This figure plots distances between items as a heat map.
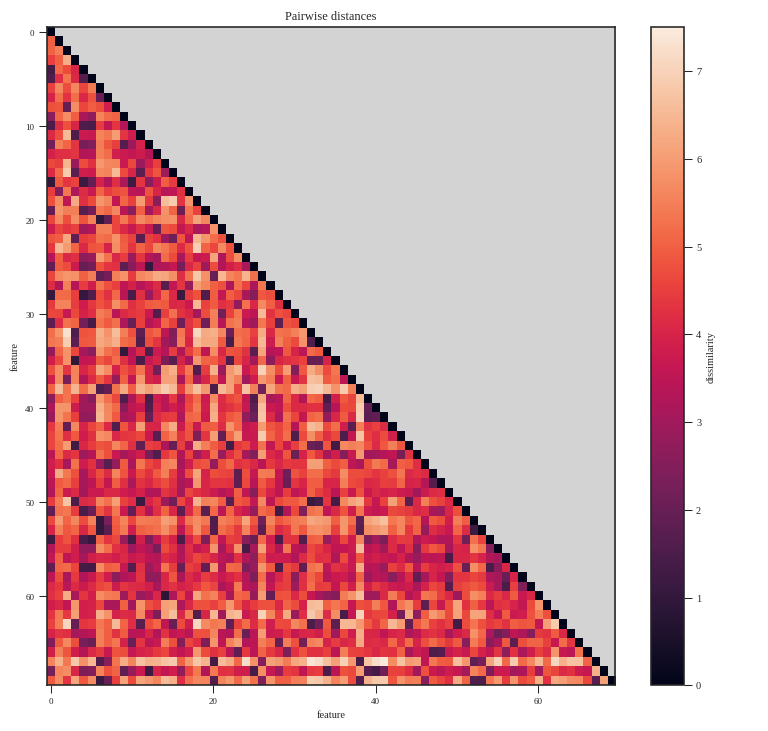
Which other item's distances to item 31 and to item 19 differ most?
1
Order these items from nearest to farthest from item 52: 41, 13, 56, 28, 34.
56, 28, 13, 34, 41
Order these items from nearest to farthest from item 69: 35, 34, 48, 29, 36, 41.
48, 29, 35, 36, 34, 41
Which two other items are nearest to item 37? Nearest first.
42, 2
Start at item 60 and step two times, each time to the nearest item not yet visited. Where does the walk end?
27
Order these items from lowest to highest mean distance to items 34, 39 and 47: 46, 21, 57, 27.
57, 27, 21, 46
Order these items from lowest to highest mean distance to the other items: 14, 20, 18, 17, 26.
17, 14, 20, 18, 26
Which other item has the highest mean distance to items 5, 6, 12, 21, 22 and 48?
67
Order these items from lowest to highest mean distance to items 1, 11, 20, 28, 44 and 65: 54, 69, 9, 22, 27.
54, 22, 27, 9, 69
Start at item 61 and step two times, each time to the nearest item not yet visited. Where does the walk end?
7
